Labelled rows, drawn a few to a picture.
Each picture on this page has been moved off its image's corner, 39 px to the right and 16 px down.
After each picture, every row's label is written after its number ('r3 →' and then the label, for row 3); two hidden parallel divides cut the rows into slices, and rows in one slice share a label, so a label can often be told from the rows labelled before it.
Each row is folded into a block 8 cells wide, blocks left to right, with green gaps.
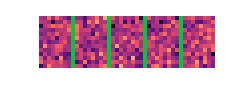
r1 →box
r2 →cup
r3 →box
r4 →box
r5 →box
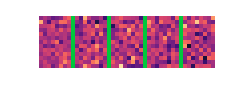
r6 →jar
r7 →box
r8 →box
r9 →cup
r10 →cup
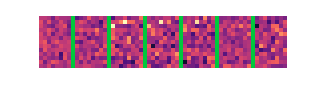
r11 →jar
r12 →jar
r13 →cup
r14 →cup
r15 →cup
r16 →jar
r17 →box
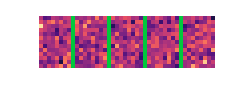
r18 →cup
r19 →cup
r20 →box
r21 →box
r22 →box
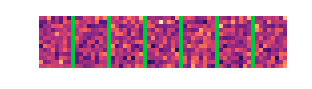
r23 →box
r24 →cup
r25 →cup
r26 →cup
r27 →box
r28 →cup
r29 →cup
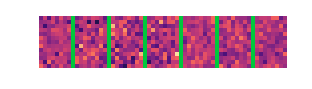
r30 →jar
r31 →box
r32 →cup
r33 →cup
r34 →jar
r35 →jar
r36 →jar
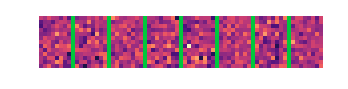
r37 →box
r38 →cup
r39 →jar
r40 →box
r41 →box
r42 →jar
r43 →cup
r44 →jar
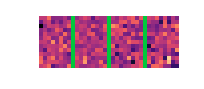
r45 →box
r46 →jar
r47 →cup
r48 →box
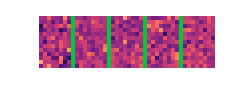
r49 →box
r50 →jar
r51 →jar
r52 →cup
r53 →jar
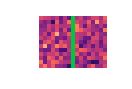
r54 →box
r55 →cup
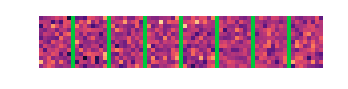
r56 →box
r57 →cup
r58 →cup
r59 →cup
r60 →cup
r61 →jar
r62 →jar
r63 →box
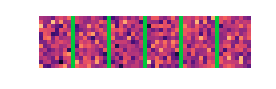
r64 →cup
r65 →box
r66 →cup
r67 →box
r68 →cup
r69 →box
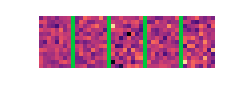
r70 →jar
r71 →jar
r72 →cup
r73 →jar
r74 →box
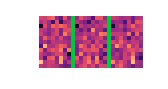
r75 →box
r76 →box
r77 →box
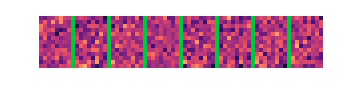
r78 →cup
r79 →box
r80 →box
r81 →jar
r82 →box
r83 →box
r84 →box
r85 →box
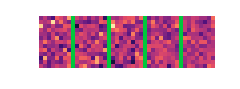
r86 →cup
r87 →box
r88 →cup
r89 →jar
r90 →jar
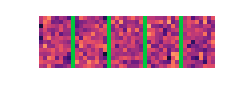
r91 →box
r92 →box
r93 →jar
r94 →cup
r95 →cup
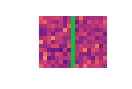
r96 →jar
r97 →jar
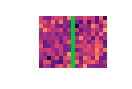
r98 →cup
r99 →box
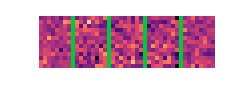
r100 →jar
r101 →cup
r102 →box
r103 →box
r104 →jar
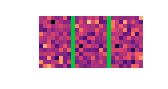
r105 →box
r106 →cup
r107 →cup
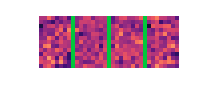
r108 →box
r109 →jar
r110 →jar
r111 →box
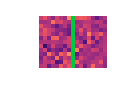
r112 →cup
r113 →jar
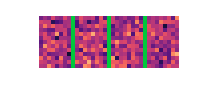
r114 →box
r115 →box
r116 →box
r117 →cup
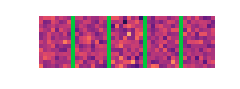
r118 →jar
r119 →jar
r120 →box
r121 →jar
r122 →jar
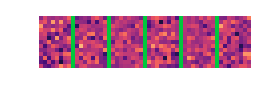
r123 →cup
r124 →box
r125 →jar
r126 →box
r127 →jar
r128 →cup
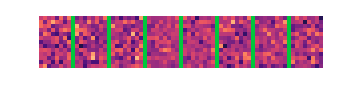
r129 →cup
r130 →cup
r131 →cup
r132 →jar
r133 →jar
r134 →cup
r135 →jar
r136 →box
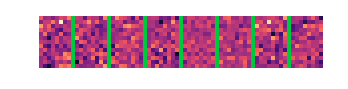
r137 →cup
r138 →cup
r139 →box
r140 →box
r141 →jar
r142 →jar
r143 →cup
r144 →box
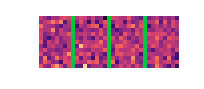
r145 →cup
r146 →box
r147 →box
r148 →box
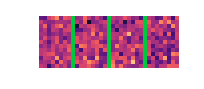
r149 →jar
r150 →box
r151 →box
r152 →cup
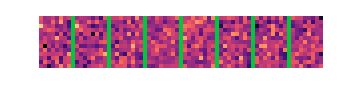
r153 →cup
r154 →cup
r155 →box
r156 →jar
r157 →cup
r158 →box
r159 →box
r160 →box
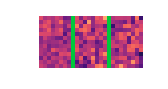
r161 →jar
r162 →cup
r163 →box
